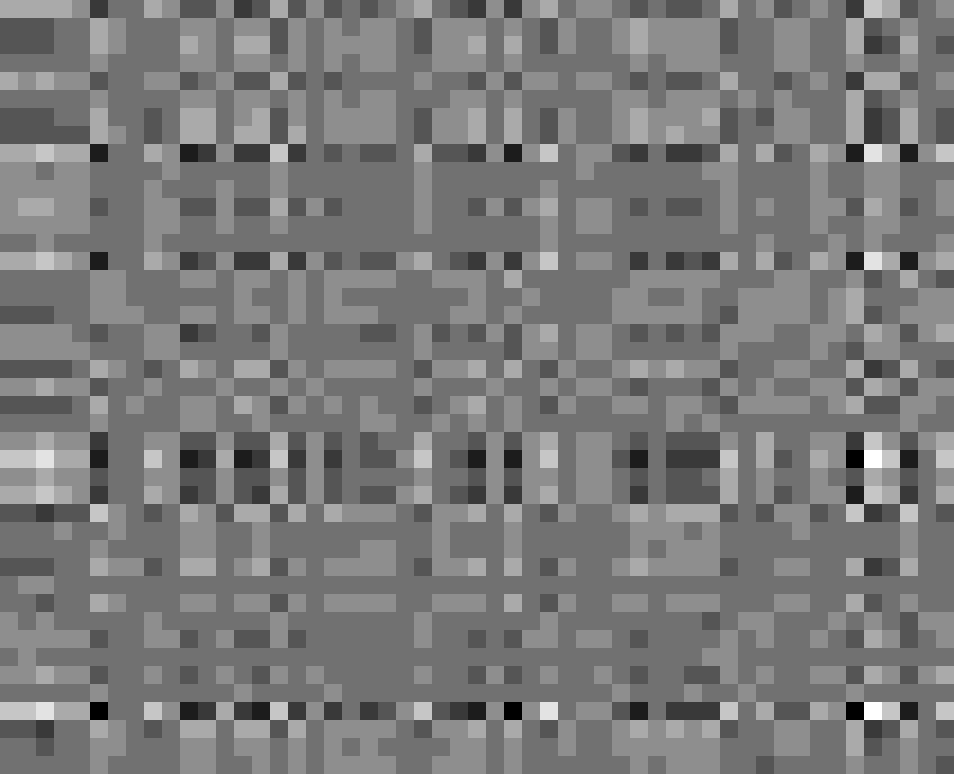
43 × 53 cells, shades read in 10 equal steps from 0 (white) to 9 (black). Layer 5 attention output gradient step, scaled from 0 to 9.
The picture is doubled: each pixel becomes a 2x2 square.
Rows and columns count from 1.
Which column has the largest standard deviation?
49
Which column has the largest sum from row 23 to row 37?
48
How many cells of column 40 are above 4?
24
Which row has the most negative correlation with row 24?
19
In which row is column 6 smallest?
29
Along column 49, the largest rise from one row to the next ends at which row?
41
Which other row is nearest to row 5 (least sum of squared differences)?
27
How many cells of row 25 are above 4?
29
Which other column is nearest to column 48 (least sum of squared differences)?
6
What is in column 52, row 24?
5
